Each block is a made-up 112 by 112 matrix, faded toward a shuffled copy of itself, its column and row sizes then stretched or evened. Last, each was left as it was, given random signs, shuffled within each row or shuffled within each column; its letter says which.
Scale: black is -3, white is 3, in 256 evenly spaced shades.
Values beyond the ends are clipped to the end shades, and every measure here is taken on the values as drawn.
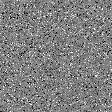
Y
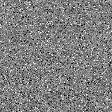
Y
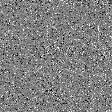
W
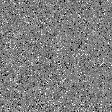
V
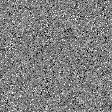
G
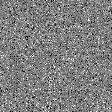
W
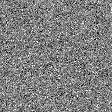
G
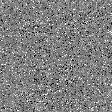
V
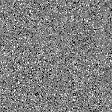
V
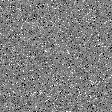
Y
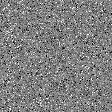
G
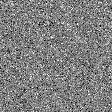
Y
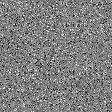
Y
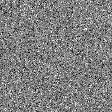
G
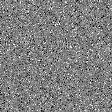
G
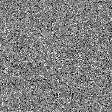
W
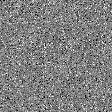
W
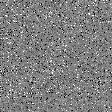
W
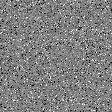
Y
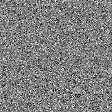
V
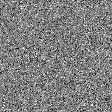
Y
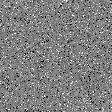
G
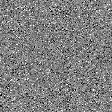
V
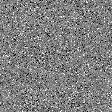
W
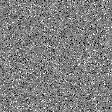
W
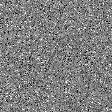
W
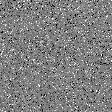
Y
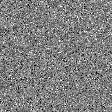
Y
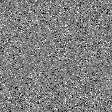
W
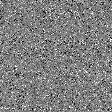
W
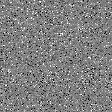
V
